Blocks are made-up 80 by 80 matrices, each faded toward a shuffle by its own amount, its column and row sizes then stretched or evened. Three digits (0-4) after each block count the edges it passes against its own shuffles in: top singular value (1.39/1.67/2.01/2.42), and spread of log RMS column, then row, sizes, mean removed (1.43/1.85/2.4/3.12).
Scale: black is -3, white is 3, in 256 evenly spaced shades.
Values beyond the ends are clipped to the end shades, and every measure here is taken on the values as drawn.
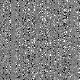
2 4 0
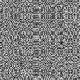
4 0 0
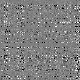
1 3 4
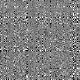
3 4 3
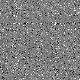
0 2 2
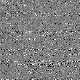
0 0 3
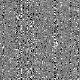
2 4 1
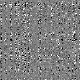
1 4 3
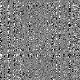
2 4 2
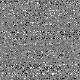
0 0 4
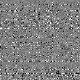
1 2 4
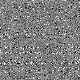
0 0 3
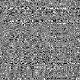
3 1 3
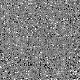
2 1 2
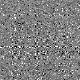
2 2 3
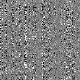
2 4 1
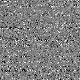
1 0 3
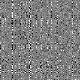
4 4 2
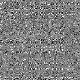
3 2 3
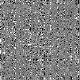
2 4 2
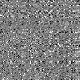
3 0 3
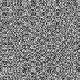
4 0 0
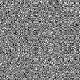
4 0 1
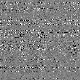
0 1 4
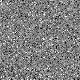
0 0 1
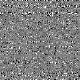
1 1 4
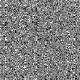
3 2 0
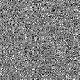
3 0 1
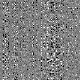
3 4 1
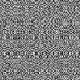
4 1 3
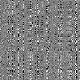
4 4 1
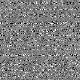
1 0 4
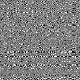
4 0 4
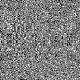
3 0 0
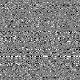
3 0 4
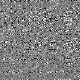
1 1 4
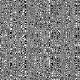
3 4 1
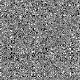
2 2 2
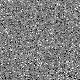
1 0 0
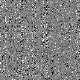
2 3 0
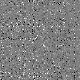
0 2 2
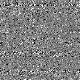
1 1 3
